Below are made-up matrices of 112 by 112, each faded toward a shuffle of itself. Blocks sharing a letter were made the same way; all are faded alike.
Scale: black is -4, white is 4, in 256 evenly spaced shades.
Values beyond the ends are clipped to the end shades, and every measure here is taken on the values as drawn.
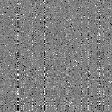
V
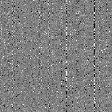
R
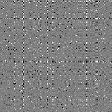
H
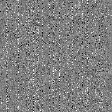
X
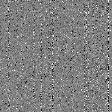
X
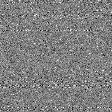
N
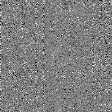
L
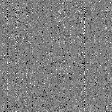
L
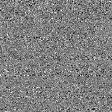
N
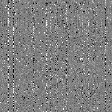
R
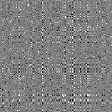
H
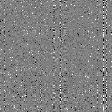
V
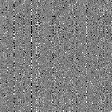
R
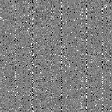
R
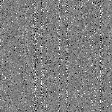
X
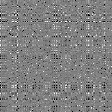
H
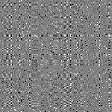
H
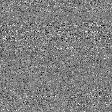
N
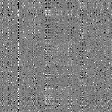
V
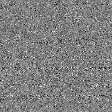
N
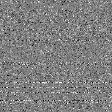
N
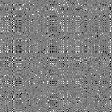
H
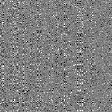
R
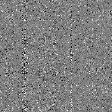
L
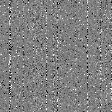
X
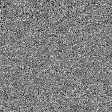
N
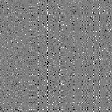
H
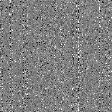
X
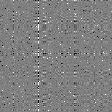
H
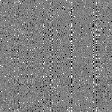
V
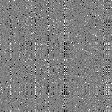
V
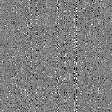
R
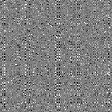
V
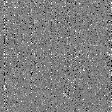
L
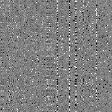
R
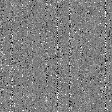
X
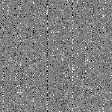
L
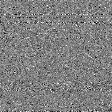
N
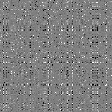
H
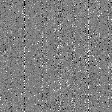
X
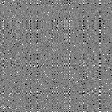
H
